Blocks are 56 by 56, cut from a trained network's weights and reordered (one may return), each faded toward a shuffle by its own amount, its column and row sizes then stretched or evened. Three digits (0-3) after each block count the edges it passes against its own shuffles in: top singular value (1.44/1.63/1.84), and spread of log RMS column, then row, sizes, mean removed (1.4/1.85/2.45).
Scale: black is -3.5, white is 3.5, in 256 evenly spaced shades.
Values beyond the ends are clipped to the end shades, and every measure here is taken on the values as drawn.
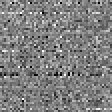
2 1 3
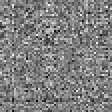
2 1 1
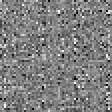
0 3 2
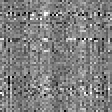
3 1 3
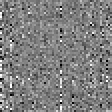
0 3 1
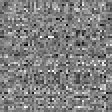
3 1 3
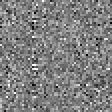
0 2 1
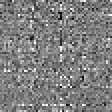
1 2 2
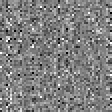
2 3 1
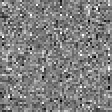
0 2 0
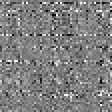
3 2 3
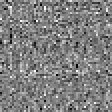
1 2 1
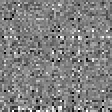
1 2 3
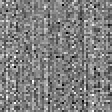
2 2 0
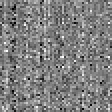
1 2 1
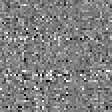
0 2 3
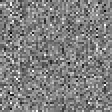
1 2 0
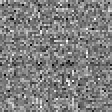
1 1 0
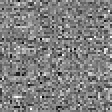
3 2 2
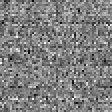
2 0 2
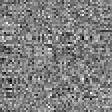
3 1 1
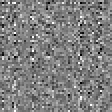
3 3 1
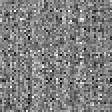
1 1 2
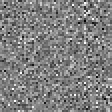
0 1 0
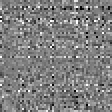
2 2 3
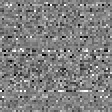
1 0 3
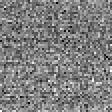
2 0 0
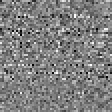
1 0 3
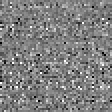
0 1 3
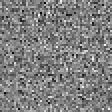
0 0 0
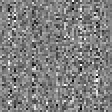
2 3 0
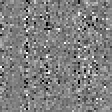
0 3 1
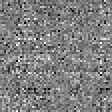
1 2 2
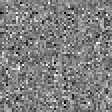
0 2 1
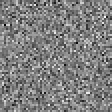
1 0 0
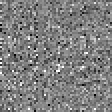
0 2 1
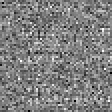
1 1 0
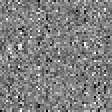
0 2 1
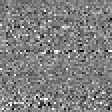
0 0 3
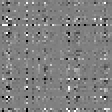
1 3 3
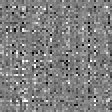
1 3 3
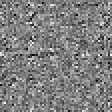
0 2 2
